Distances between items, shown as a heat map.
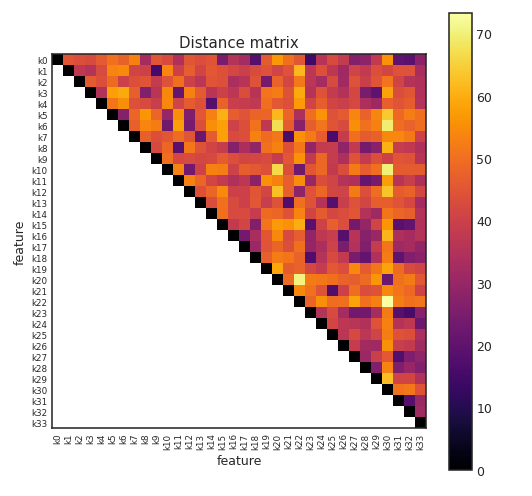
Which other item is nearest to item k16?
k26
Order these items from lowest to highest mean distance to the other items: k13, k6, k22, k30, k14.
k13, k14, k6, k22, k30
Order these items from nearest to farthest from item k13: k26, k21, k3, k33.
k21, k33, k26, k3
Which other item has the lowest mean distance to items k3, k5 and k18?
k28
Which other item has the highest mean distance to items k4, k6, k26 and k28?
k30
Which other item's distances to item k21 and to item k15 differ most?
k7
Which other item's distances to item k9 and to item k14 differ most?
k1
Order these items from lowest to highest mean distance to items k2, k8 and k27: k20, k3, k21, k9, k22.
k3, k9, k21, k20, k22
